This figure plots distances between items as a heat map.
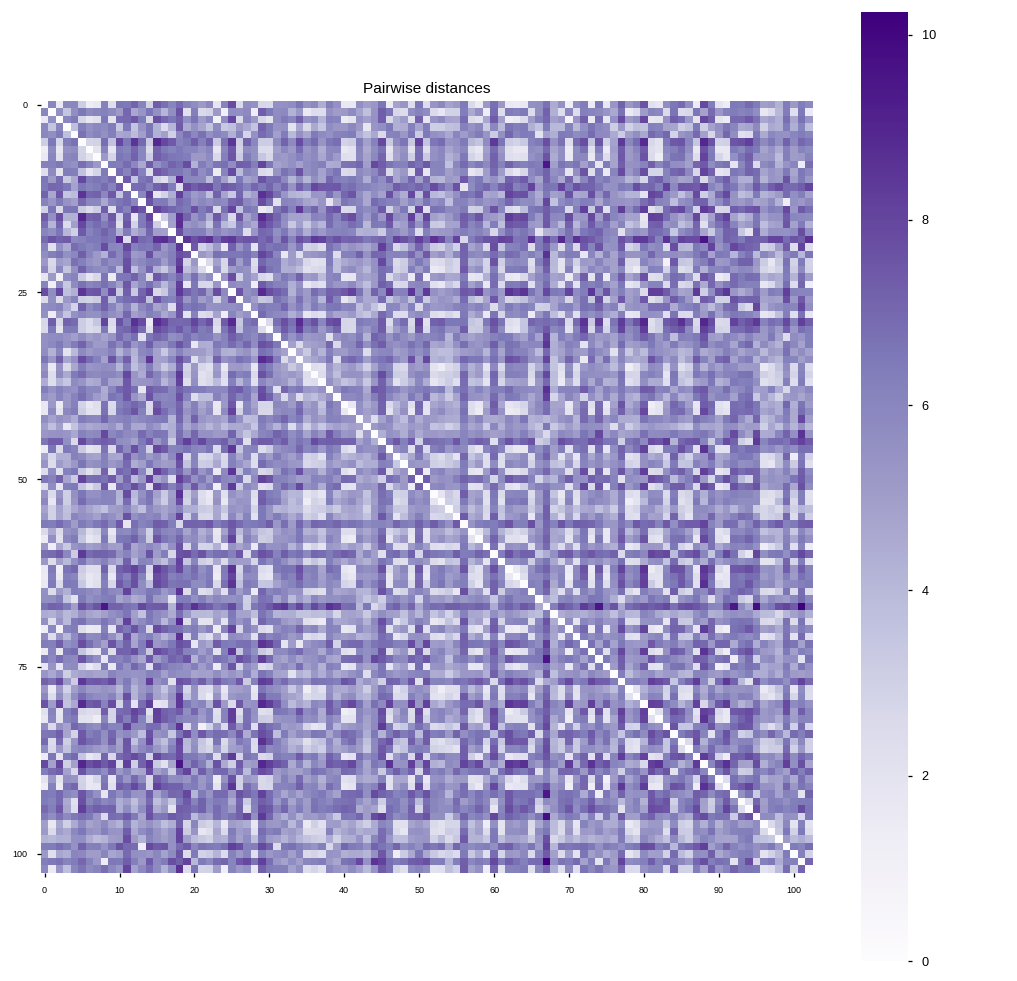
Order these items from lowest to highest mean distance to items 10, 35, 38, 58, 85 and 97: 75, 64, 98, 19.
98, 19, 75, 64
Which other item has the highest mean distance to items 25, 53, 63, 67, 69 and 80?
18
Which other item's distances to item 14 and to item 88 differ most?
29
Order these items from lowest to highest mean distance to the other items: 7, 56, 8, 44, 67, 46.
7, 46, 44, 8, 56, 67
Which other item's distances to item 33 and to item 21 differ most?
83
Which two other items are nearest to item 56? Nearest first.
11, 18
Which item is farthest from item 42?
101
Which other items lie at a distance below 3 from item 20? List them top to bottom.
32, 34, 39, 72
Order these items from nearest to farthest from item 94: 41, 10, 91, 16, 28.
10, 16, 28, 41, 91
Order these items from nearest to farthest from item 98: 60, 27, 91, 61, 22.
22, 61, 91, 27, 60
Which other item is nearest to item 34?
72
